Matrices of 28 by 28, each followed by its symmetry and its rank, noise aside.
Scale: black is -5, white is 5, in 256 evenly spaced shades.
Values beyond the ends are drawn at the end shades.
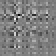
antisymmetric, rank two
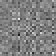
symmetric, rank two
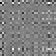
no symmetry, rank two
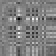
symmetric, rank one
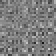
symmetric, rank three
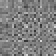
symmetric, rank three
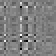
no symmetry, rank one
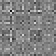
symmetric, rank two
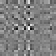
no symmetry, rank two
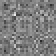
symmetric, rank three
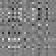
antisymmetric, rank two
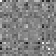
symmetric, rank two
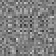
no symmetry, rank three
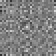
symmetric, rank three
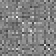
symmetric, rank three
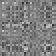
symmetric, rank two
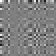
symmetric, rank one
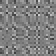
no symmetry, rank two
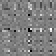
no symmetry, rank two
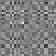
symmetric, rank two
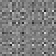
symmetric, rank two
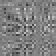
antisymmetric, rank two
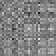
symmetric, rank two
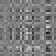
no symmetry, rank two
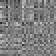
no symmetry, rank two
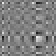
symmetric, rank one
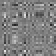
antisymmetric, rank two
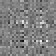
no symmetry, rank two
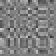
antisymmetric, rank two
